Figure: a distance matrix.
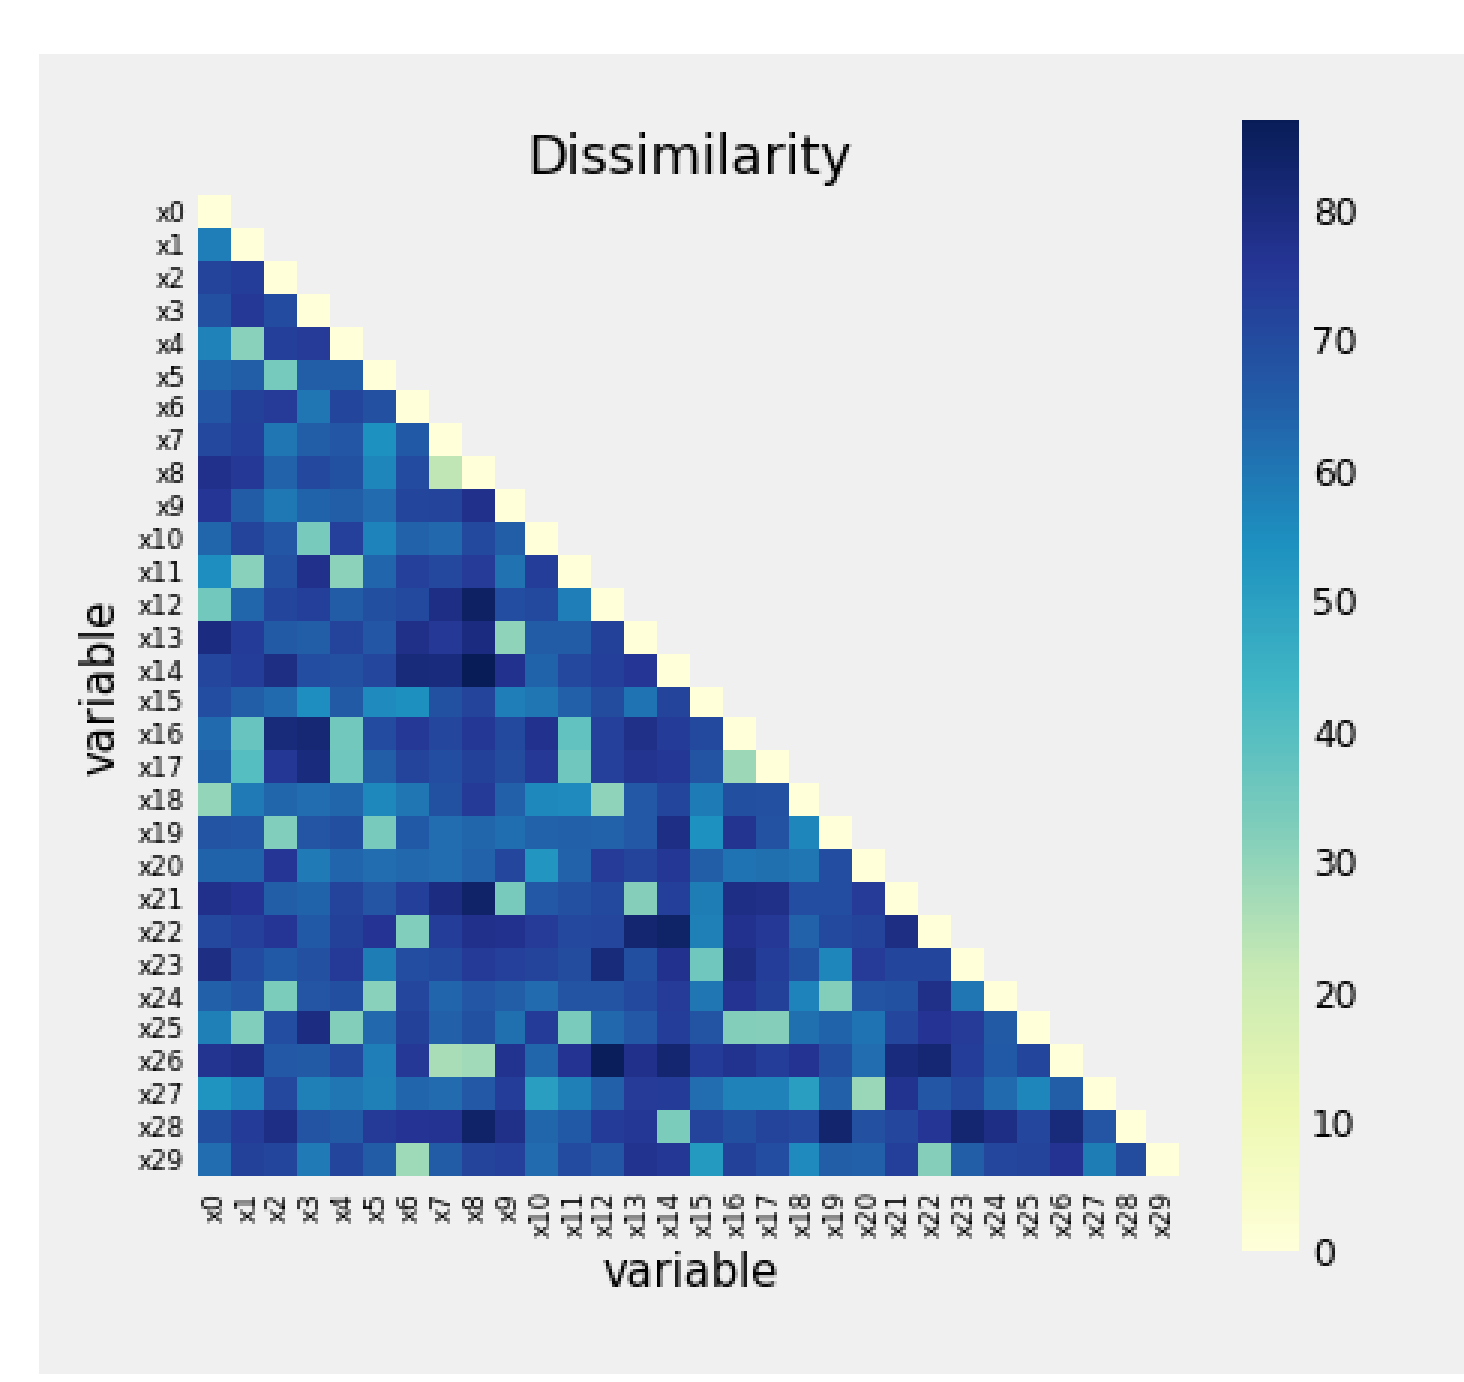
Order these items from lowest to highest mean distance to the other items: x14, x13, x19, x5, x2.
x5, x19, x2, x13, x14
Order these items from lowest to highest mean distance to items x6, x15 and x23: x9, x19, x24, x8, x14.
x19, x24, x9, x8, x14
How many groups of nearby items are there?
10
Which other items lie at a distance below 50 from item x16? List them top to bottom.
x1, x4, x11, x17, x25
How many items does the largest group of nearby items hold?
6
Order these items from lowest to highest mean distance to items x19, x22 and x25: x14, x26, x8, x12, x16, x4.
x4, x16, x12, x8, x26, x14
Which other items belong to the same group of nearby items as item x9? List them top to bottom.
x13, x21
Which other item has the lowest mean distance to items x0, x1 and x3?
x18
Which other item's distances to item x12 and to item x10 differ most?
x3
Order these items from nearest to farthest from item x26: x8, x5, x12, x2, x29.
x8, x5, x2, x29, x12
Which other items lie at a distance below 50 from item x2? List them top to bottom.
x5, x19, x24
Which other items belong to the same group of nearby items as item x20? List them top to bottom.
x27
